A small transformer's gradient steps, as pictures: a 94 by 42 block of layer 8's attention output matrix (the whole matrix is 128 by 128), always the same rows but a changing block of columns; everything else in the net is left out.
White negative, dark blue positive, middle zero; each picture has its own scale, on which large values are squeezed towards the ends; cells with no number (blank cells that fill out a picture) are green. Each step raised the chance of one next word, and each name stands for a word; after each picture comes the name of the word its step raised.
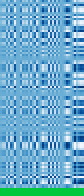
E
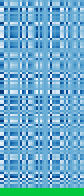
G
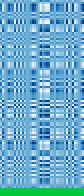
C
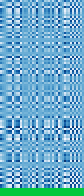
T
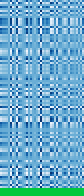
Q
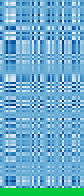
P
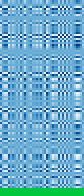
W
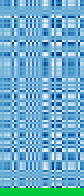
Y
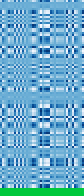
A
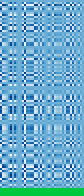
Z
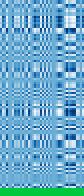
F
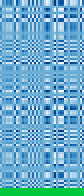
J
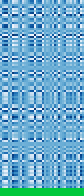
W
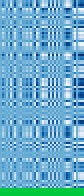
Y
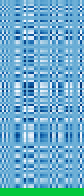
P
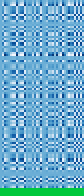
Y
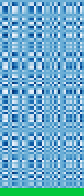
G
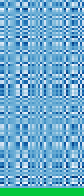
E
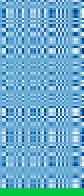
A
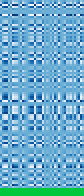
Z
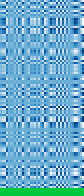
Q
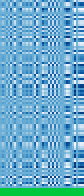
E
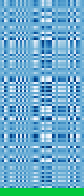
P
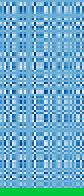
G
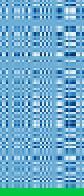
Y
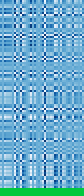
W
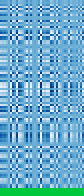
P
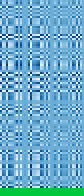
W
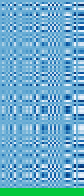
Z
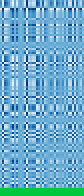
J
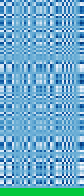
E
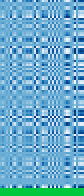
A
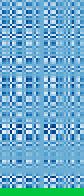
T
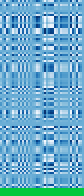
F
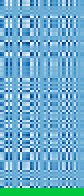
Y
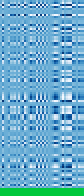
Z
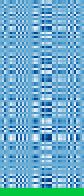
T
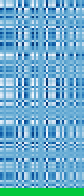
Y
